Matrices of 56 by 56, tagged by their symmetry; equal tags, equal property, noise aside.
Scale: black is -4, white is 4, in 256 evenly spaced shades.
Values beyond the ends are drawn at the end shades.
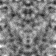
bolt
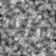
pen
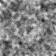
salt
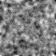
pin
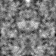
bolt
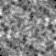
pen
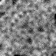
salt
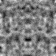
bolt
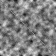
pen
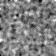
pin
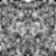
bolt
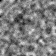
salt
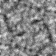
pen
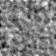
pin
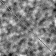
salt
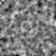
salt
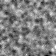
pin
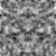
bolt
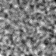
pin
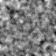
salt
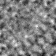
salt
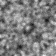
salt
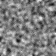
pin
